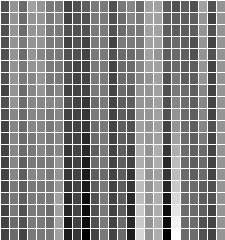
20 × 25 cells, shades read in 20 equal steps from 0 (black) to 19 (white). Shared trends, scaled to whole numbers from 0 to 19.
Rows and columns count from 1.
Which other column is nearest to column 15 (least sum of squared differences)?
19
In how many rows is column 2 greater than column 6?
16
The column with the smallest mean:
10
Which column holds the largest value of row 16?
20
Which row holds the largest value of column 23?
1
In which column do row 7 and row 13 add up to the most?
18
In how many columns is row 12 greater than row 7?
4
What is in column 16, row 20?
16
